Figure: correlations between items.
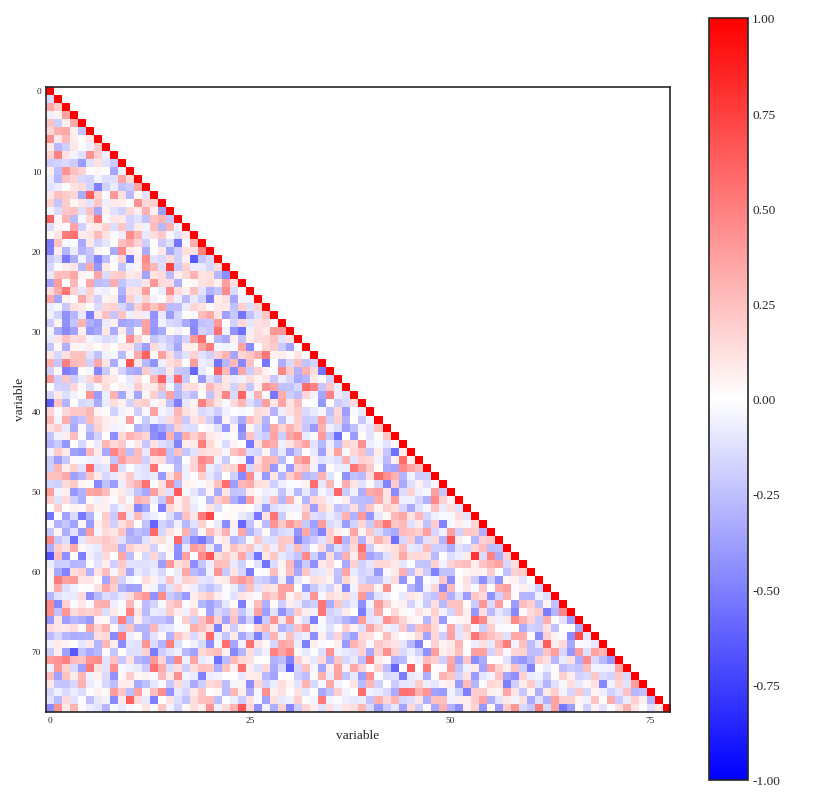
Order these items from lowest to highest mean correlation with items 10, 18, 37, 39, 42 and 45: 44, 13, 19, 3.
13, 3, 44, 19
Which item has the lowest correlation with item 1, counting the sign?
64
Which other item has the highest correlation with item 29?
35
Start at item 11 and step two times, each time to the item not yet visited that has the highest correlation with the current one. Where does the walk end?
36
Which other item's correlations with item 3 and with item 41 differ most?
48
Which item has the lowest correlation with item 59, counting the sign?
27
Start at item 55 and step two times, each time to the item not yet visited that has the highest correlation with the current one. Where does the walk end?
5
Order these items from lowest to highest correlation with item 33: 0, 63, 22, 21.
0, 21, 22, 63
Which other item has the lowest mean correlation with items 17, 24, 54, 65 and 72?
30
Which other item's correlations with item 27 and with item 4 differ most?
34
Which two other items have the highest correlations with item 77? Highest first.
24, 61
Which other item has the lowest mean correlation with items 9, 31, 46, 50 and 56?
61
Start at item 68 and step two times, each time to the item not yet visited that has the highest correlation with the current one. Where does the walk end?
53
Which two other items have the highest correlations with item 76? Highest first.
10, 34
